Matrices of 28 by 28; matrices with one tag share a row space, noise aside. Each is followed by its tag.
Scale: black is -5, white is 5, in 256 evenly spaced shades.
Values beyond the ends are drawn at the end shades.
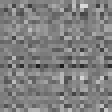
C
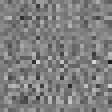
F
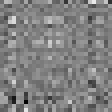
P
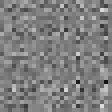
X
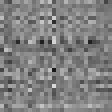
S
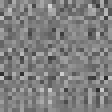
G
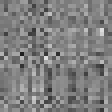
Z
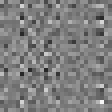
Z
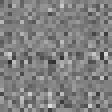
G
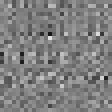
G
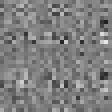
X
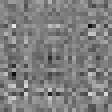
P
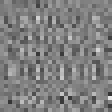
F
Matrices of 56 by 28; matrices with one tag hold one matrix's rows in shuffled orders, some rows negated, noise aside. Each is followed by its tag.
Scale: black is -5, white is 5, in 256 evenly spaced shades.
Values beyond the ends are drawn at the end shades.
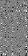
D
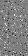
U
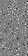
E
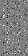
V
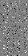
V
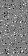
U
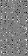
D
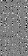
D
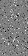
E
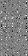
D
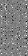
D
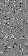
U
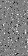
E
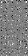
D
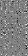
D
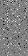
V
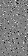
E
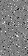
E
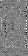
D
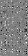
D
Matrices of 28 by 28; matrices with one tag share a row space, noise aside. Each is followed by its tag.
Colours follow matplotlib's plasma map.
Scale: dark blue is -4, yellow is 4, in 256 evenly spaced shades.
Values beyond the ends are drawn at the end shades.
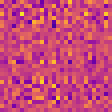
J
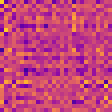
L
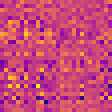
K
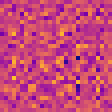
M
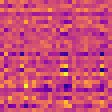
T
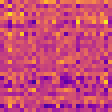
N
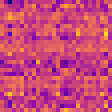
N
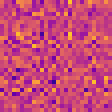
J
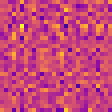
M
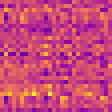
T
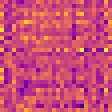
L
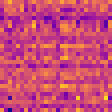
N
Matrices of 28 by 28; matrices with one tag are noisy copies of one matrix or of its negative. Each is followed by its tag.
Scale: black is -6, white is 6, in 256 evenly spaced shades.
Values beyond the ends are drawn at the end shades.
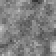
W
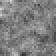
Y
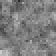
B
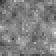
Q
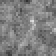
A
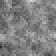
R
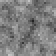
A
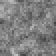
Y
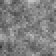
R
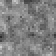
R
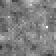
R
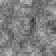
A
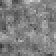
R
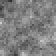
Y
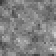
Q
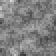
Y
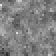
B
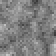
W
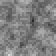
A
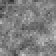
Y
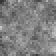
Q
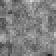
R
